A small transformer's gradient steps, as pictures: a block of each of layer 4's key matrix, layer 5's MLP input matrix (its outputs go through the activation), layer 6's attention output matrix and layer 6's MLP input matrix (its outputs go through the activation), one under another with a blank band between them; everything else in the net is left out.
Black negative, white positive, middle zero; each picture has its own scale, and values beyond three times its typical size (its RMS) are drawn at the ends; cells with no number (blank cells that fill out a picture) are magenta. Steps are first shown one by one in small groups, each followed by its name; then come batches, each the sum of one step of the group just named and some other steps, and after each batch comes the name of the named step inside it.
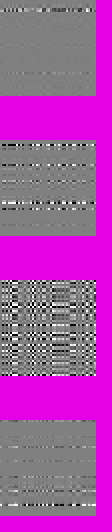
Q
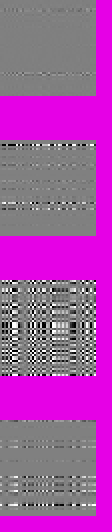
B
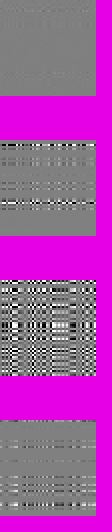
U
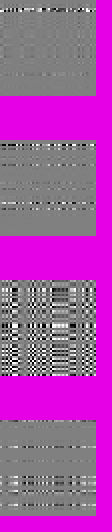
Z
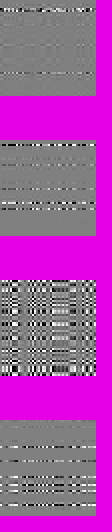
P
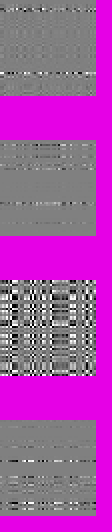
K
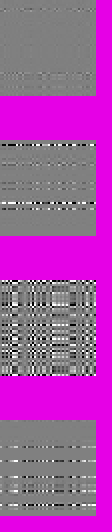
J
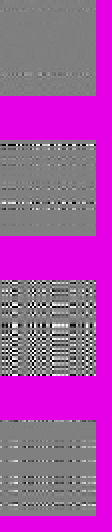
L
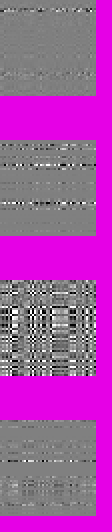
U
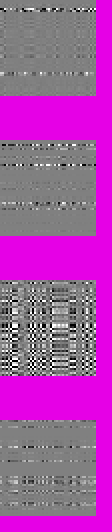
Z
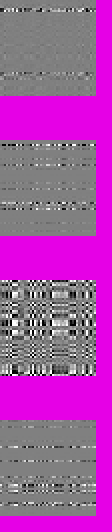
P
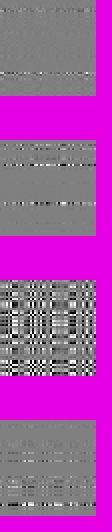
K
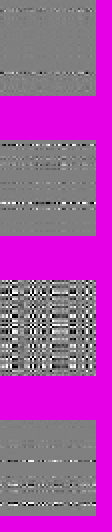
J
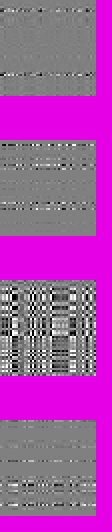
B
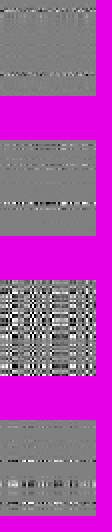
K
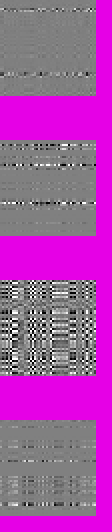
U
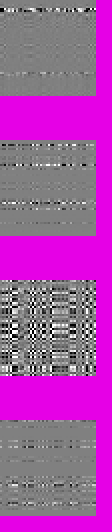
U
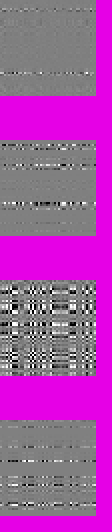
B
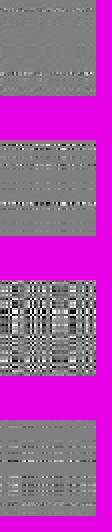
P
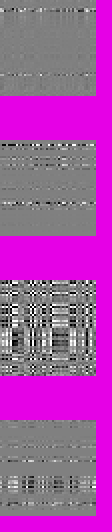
L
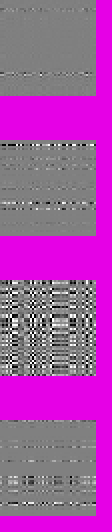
L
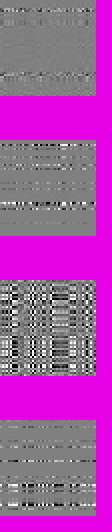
P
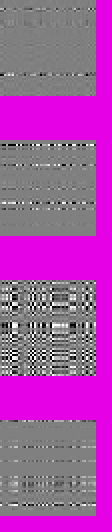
L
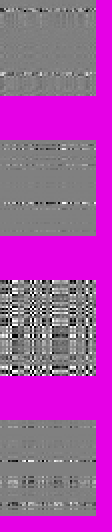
K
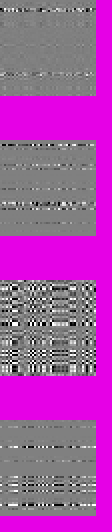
P
